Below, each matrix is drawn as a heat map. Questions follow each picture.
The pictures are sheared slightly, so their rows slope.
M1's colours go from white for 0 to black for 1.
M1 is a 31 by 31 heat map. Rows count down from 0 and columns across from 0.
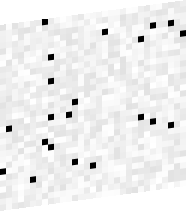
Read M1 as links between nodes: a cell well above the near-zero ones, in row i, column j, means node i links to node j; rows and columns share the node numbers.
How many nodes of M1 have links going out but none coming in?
11
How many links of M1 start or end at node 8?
4
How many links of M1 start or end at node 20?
2
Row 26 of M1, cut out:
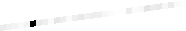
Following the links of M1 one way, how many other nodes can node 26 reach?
3
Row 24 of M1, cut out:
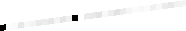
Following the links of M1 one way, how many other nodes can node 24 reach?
3
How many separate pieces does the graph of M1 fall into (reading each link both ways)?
10
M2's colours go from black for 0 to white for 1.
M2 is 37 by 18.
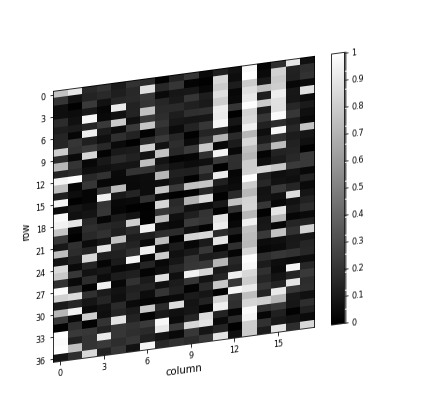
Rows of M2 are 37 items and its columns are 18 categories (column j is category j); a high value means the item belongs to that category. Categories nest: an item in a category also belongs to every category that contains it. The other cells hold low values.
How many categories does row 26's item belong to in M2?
2
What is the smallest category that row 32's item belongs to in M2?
14
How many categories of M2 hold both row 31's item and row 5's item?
3
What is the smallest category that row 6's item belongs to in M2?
2
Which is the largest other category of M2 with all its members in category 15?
6
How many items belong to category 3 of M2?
4
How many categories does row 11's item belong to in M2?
4
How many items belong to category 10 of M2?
7
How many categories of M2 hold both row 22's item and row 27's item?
6
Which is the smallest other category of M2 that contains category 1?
0
